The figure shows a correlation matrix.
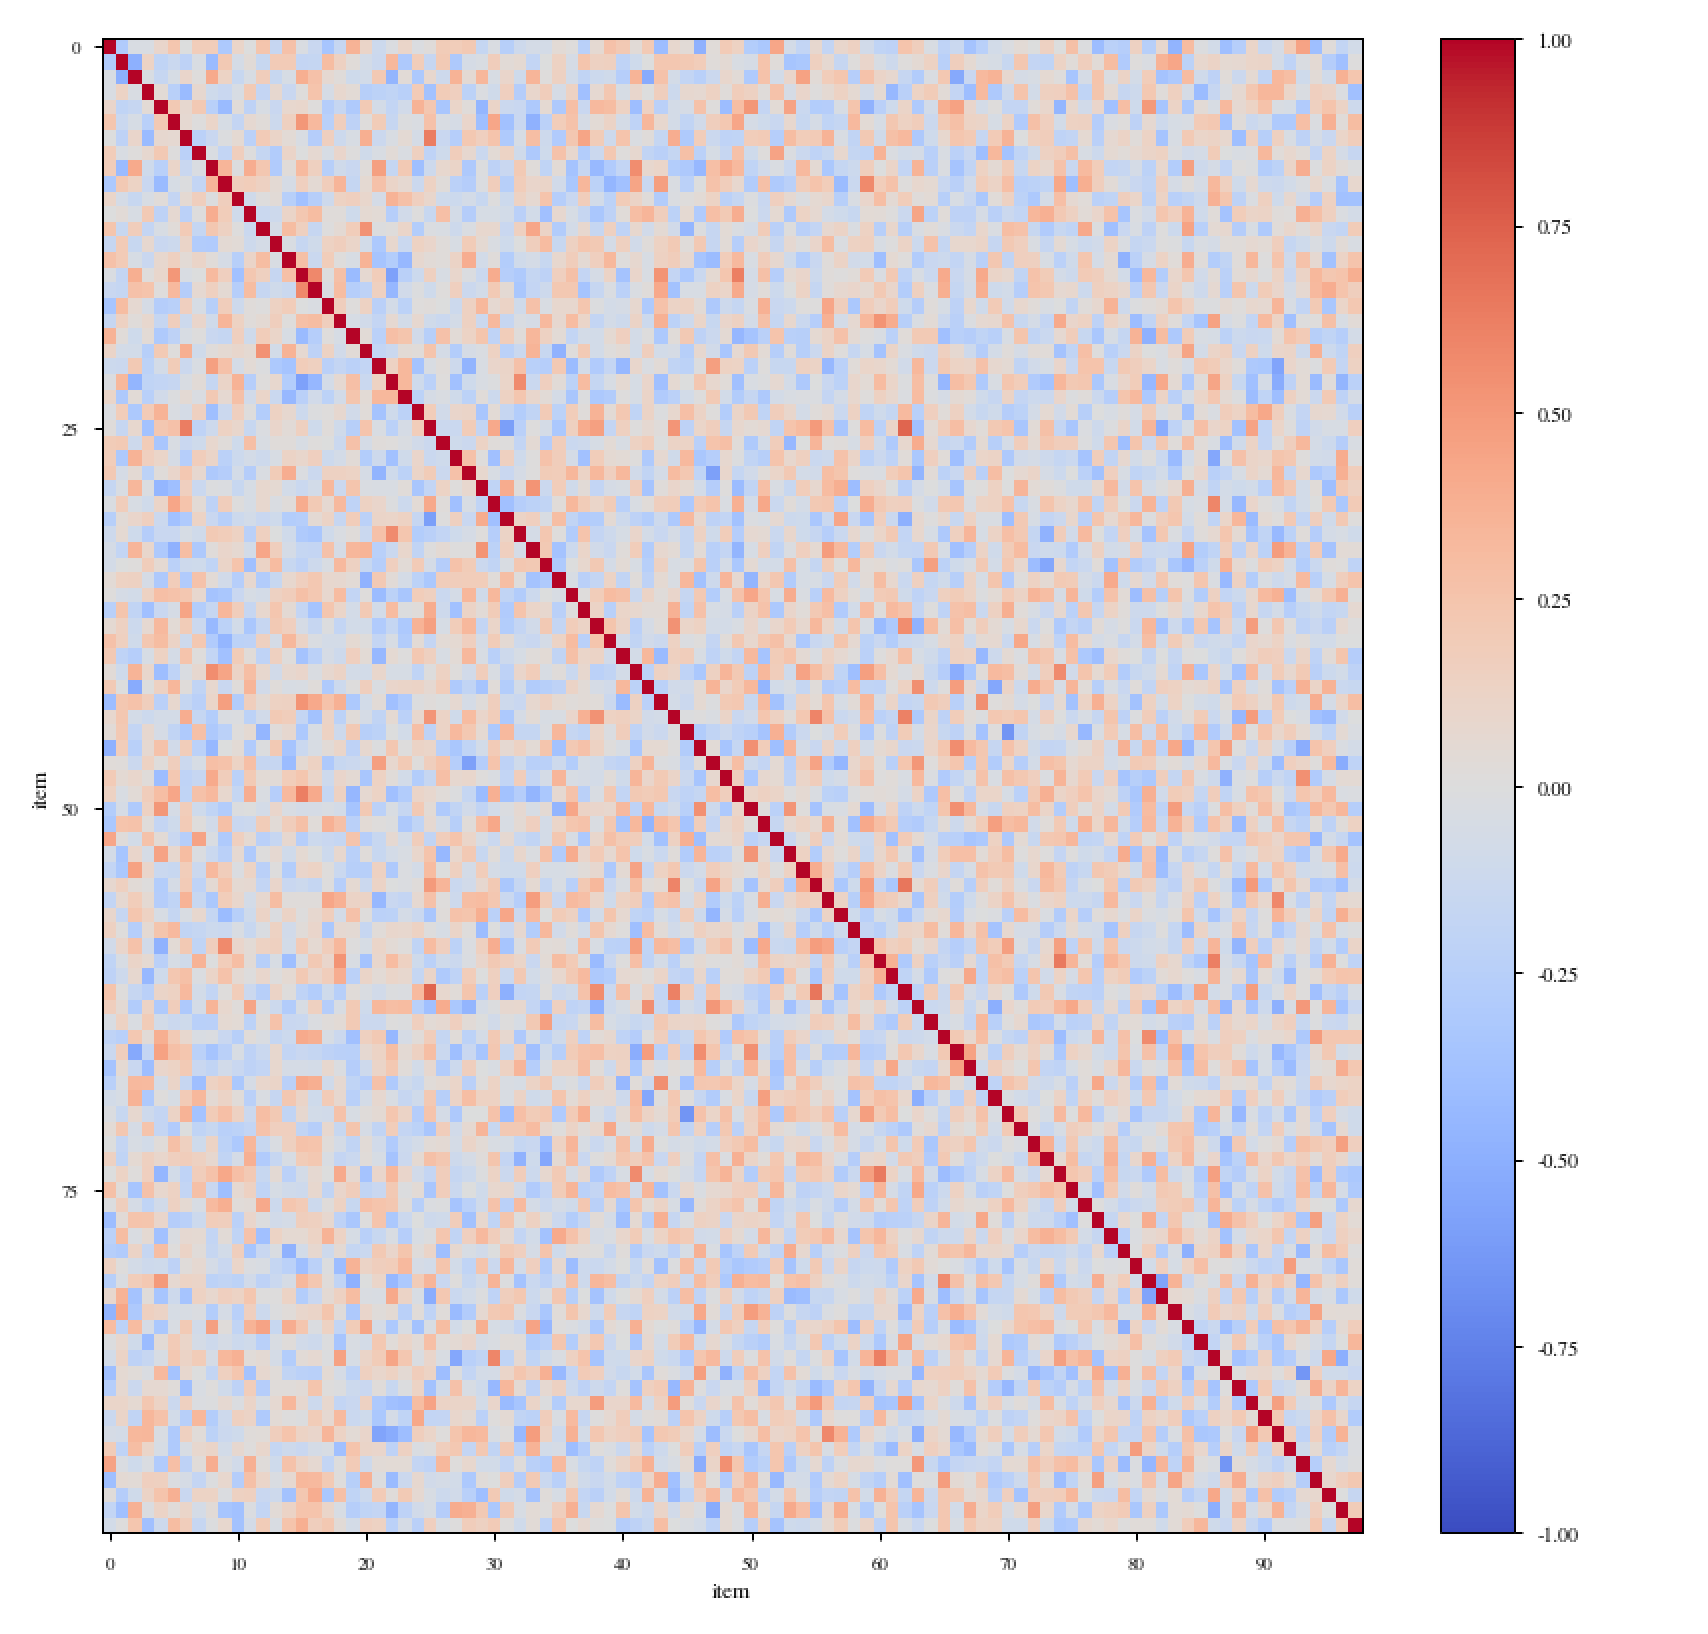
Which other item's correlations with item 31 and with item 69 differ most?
25
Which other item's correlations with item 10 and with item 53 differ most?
96
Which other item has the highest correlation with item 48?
93
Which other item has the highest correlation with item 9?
59
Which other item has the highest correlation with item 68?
43
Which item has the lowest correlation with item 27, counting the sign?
86
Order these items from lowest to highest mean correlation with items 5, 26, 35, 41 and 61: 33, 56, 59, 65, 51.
33, 65, 56, 51, 59
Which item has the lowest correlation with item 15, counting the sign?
22
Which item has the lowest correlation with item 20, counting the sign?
35
